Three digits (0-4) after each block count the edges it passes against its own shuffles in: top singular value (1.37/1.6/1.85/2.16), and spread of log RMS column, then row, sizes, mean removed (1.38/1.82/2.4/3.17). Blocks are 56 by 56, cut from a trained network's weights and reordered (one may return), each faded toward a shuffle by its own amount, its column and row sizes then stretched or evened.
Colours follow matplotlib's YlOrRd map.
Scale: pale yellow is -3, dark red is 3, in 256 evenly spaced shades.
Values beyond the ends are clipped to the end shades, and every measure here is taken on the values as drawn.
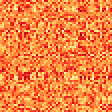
4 0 3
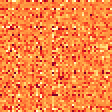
1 3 3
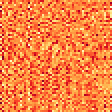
4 3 0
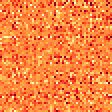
1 1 3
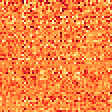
2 1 4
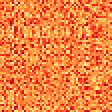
4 3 0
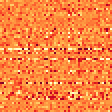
3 1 4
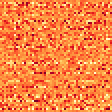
3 1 4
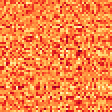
4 2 3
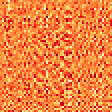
4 3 2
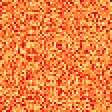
3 1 0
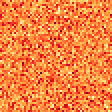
0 1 0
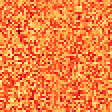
1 3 2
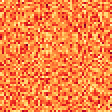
4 2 0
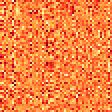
4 3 1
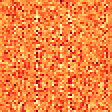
1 3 0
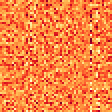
3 3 1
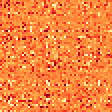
0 2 3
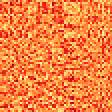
4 2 0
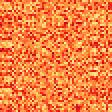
4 1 1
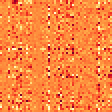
2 4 2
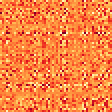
4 3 4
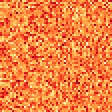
3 0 1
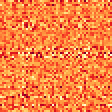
2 2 4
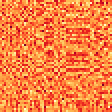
4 0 1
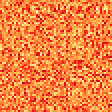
3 0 1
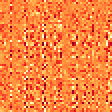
4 4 2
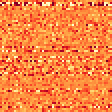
2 0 4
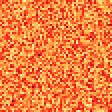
0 1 0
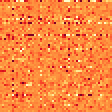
1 2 3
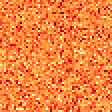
0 1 0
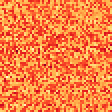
0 2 3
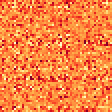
1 2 3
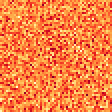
0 1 0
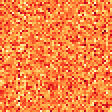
1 2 0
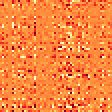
0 4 4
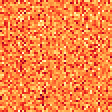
2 2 0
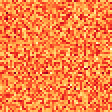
1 2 2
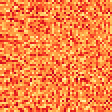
3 0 1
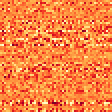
3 0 4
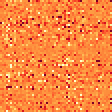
1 2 3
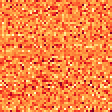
0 0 3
